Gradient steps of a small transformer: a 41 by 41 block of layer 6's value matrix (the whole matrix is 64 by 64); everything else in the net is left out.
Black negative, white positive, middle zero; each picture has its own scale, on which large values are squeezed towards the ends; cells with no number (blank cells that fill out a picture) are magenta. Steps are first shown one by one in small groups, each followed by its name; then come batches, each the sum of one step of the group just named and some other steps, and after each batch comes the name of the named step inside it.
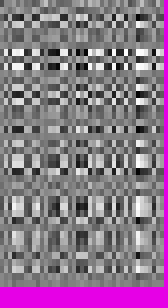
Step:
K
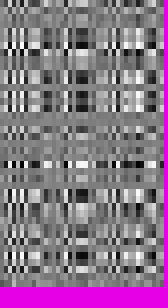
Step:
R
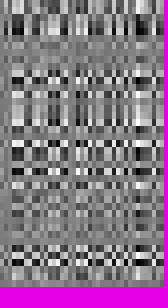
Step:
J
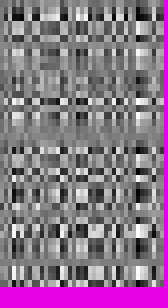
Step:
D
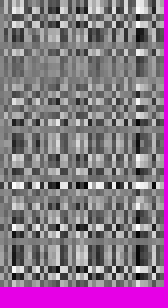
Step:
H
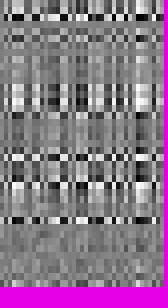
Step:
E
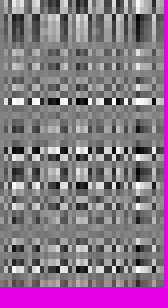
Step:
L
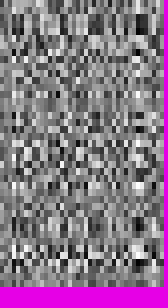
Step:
J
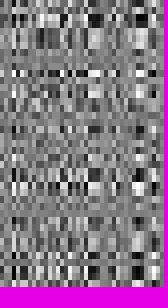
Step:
E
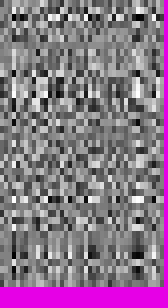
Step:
E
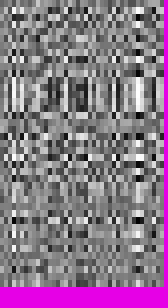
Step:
E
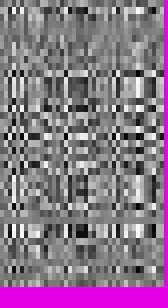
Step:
R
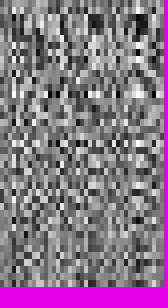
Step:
J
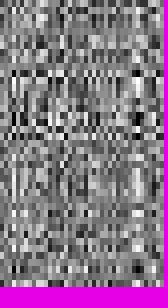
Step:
R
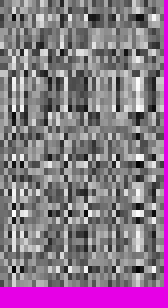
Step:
R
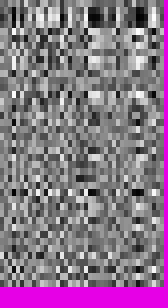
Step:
D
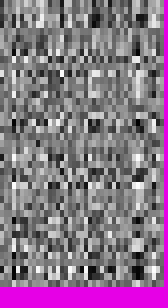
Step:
H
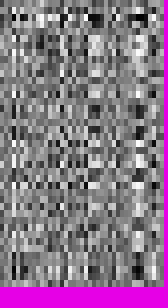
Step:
K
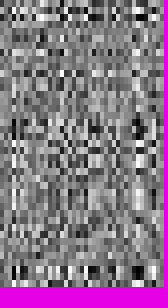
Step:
K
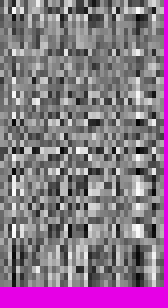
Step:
L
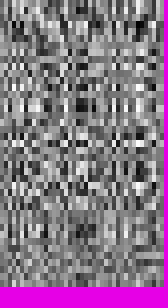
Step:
J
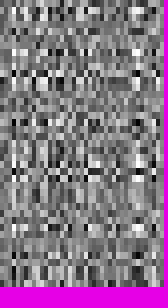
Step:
D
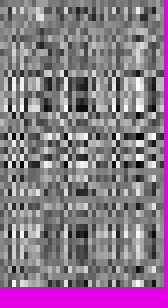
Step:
R
